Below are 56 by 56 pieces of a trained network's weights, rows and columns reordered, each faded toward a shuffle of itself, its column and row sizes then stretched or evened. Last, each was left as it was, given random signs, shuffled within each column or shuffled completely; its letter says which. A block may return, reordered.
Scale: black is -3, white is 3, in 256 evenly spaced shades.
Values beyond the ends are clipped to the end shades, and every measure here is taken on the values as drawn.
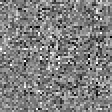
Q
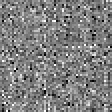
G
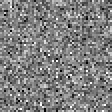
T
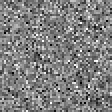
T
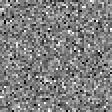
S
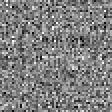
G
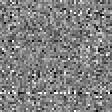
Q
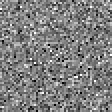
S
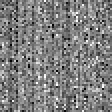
T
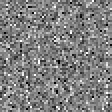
T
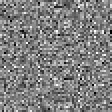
G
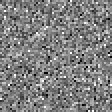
S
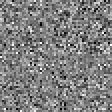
Q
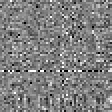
G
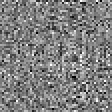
G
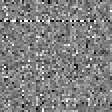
Q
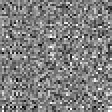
G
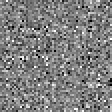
Q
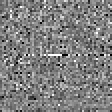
Q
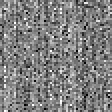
T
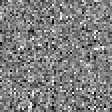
Q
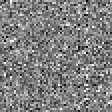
Q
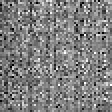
G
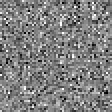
Q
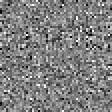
Q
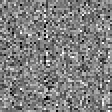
T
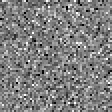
S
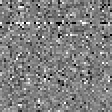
Q
